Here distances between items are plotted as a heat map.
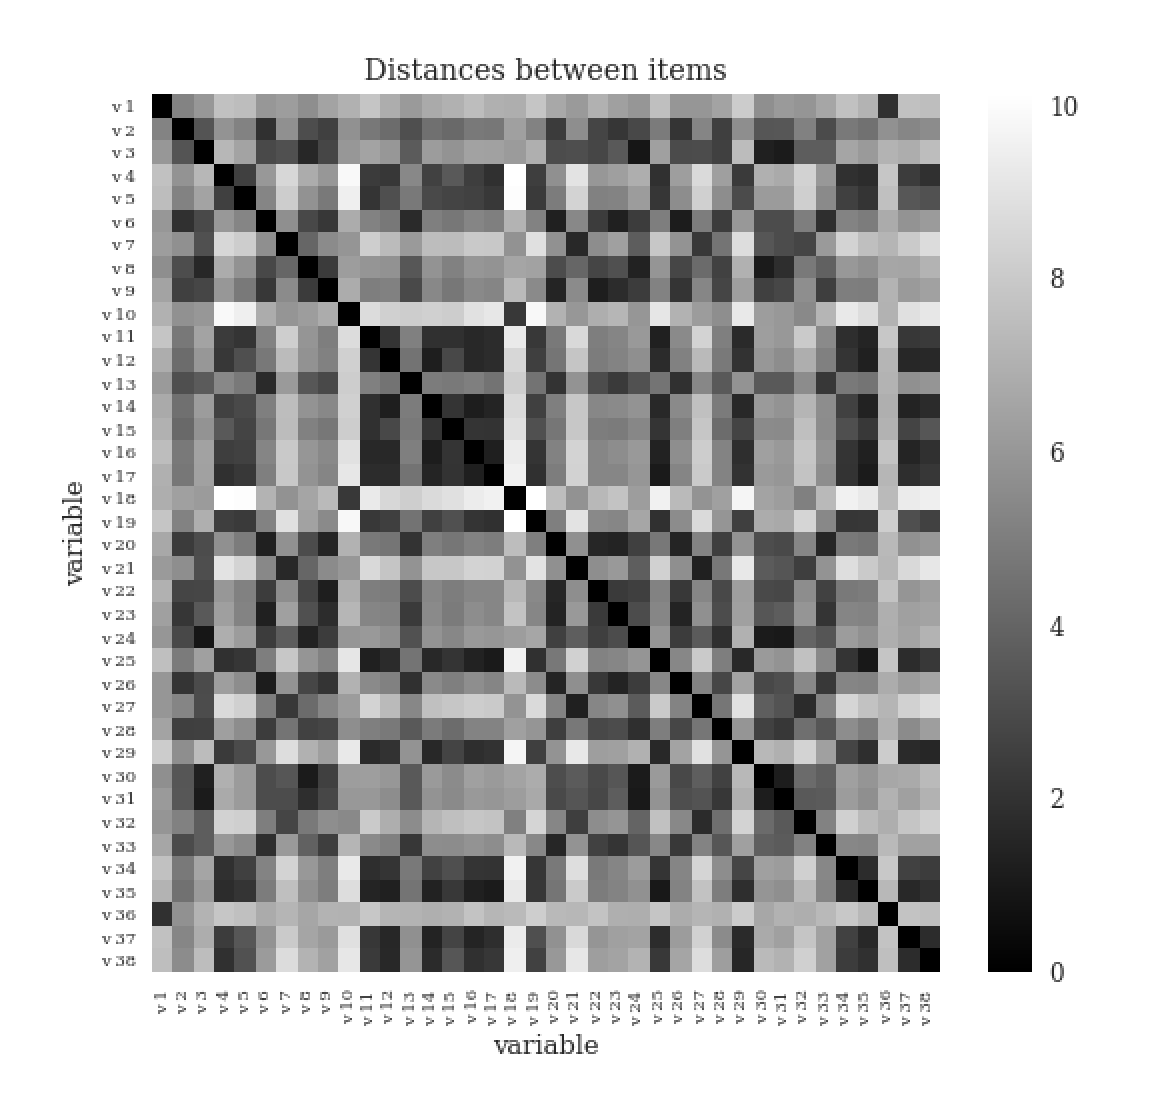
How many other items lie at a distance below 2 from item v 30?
4
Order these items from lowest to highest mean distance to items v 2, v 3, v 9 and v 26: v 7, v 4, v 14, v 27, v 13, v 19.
v 13, v 27, v 7, v 14, v 19, v 4
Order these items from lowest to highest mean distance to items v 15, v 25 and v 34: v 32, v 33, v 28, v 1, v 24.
v 28, v 33, v 24, v 1, v 32
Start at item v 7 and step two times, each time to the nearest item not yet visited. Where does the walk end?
v 27
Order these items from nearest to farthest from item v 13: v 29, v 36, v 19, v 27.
v 19, v 27, v 29, v 36
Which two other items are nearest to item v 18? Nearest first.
v 10, v 32
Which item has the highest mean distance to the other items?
v 18
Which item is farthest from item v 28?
v 36
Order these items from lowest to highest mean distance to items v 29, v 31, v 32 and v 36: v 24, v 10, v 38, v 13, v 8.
v 24, v 8, v 13, v 38, v 10
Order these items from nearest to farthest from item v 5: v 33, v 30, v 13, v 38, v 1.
v 38, v 13, v 33, v 30, v 1
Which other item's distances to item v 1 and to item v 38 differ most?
v 29
